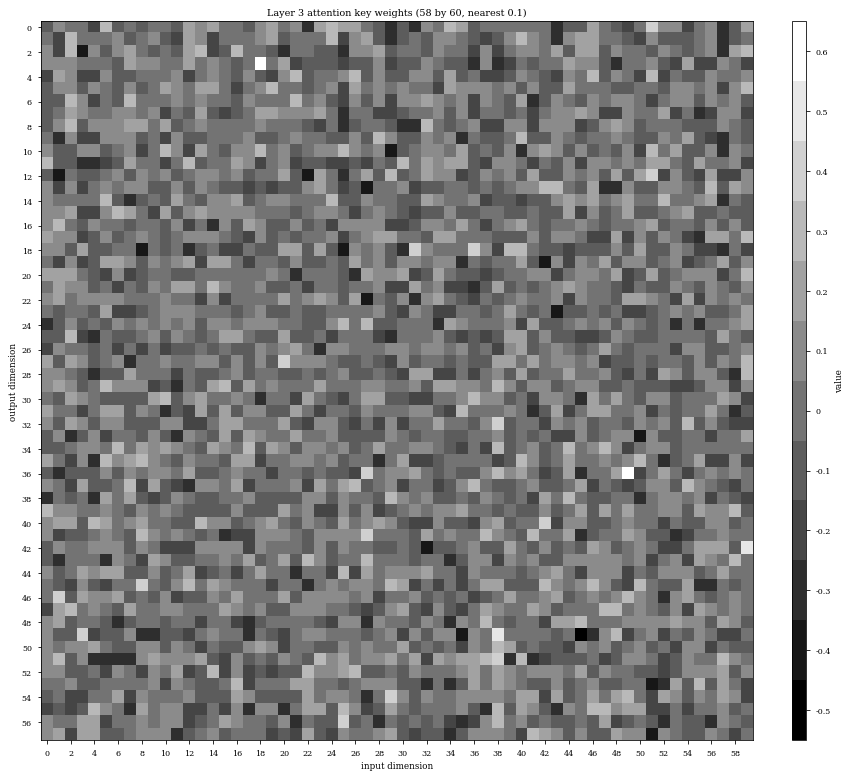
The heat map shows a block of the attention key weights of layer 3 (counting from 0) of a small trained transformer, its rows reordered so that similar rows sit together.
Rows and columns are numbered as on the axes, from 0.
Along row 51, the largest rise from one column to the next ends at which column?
40
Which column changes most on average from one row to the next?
45
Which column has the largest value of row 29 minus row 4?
38
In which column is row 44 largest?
25
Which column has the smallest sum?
4
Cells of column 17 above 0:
17
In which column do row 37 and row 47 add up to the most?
7
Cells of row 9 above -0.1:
34
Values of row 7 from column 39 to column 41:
-0.1 0 -0.2
